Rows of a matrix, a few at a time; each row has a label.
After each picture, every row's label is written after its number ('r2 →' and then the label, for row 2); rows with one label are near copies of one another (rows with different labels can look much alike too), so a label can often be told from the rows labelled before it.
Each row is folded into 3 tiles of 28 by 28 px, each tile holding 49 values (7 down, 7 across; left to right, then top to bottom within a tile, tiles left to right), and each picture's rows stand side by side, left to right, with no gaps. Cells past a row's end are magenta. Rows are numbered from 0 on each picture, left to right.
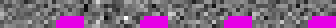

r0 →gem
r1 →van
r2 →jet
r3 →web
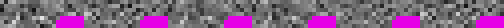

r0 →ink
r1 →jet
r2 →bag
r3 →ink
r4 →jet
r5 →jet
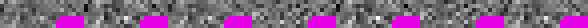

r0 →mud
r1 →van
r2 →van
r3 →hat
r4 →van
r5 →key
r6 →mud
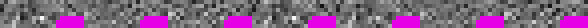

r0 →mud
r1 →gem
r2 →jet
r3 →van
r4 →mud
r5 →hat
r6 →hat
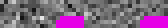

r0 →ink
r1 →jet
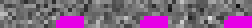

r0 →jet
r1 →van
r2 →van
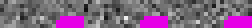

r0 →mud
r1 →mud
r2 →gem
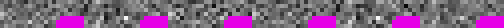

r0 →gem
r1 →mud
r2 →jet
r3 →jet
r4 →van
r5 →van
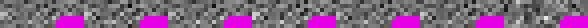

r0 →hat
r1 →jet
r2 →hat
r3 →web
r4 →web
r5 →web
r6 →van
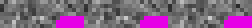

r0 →bag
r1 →bag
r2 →van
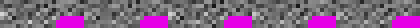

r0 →hat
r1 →web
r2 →jet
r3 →hat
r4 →hat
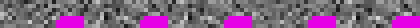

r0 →gem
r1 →ink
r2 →ink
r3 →hat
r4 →ink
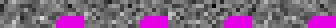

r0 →van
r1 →key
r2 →jet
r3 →bag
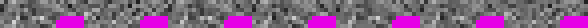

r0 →bag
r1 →web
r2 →bag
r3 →ink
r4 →bag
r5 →ink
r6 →hat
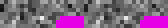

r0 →van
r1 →van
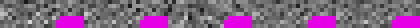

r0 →key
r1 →gem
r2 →ink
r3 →hat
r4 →key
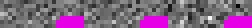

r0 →hat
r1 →gem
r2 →van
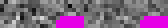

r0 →ink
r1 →ink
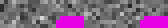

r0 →van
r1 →jet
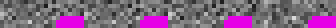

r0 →gem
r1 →gem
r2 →web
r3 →van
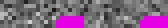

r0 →key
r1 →ink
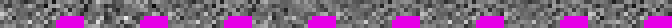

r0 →gem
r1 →van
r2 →gem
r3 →ink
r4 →gem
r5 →gem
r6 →gem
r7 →jet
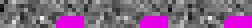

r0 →van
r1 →bag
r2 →mud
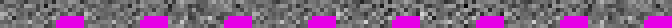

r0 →web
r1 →gem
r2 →van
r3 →key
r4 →gem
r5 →jet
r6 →gem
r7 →van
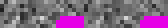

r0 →mud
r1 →van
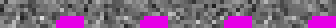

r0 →mud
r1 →ink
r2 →hat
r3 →bag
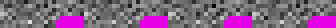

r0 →gem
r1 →gem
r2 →hat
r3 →web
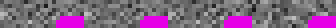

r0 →hat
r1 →jet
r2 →hat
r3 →ink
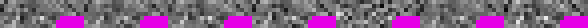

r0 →mud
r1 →van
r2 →bag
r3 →ink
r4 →jet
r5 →van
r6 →bag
